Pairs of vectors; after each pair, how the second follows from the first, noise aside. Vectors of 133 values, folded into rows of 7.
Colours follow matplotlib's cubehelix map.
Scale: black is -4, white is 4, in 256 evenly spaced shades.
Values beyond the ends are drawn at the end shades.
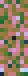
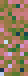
negated, partly zeroed.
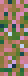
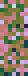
wrapped around.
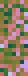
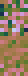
reversed, negated, partly zeroed.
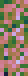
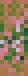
wrapped around, partly zeroed.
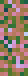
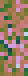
partly zeroed.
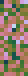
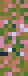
wrapped around, negated, partly zeroed.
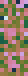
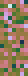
wrapped around, negated, partly zeroed.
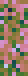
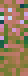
negated, partly zeroed.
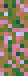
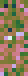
partly zeroed.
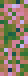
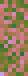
wrapped around, shrunk.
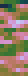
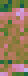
wrapped around, partly zeroed.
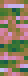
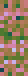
negated, partly zeroed.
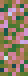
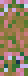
reversed, negated, partly zeroed.
